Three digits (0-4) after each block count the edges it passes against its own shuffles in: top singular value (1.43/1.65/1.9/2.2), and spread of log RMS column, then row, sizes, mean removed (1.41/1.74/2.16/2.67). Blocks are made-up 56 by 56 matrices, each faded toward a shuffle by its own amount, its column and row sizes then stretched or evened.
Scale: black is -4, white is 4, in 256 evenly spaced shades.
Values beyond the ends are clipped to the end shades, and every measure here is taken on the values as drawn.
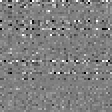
4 1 4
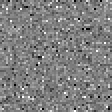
0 0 2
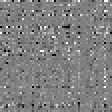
1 3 4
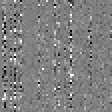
3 4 0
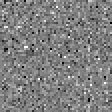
0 1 0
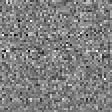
2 0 3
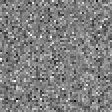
0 1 0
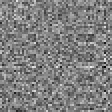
4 2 1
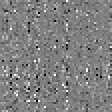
1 3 1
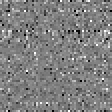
3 2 3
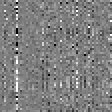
4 4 0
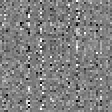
3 4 0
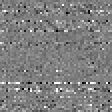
2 0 4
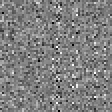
1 3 0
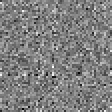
2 2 1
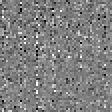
0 3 1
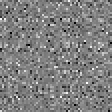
4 0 1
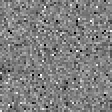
0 0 1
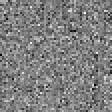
1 1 0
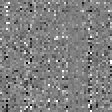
0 4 2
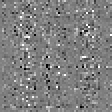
0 4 2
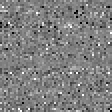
1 0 3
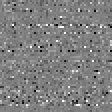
0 0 4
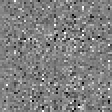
1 3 2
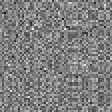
4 0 0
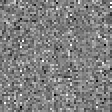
0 2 0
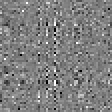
4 3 2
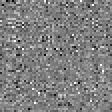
3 0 3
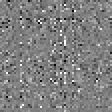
2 3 3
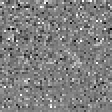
1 0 3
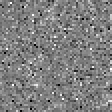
0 0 0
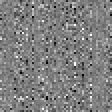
1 4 0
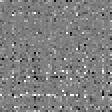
2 2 3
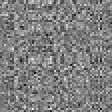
4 2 1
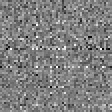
1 2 3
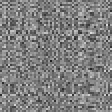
4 0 3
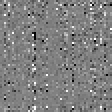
0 4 2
